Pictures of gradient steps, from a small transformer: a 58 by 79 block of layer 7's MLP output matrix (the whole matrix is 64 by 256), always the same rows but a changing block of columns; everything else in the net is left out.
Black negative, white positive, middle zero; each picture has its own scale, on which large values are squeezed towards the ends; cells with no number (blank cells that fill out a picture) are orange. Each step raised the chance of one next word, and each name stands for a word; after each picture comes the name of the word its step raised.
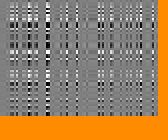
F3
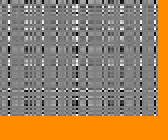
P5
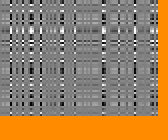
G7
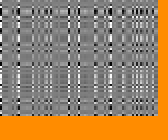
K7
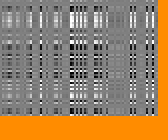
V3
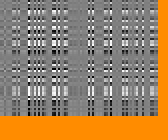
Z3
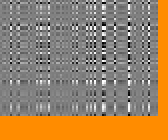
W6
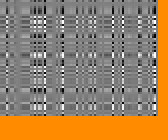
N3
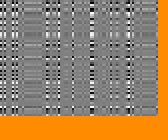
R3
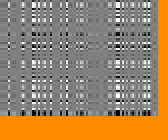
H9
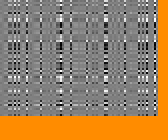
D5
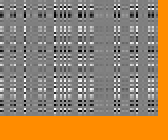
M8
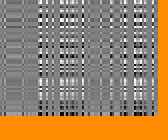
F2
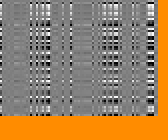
W6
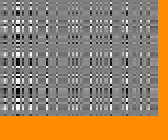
N3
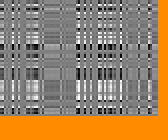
R3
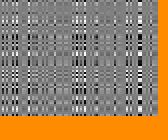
N3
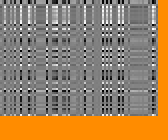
P5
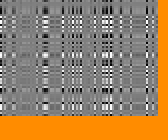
N3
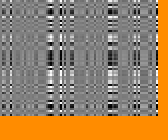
K7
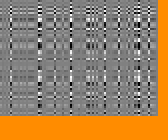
F3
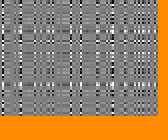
G7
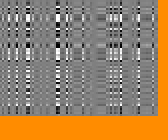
F3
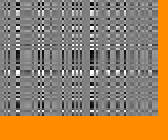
Z3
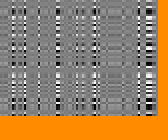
K7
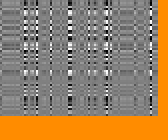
Z3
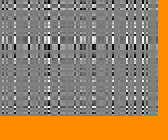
R3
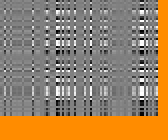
Z3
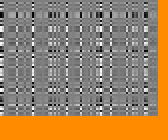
M8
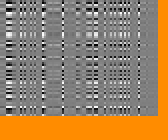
R3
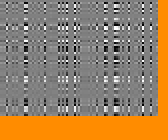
W6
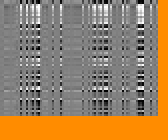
P5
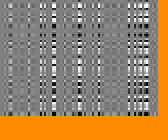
H9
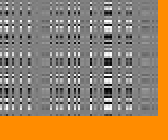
N3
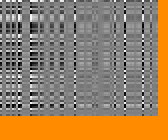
D5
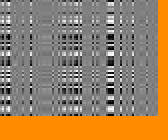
N3
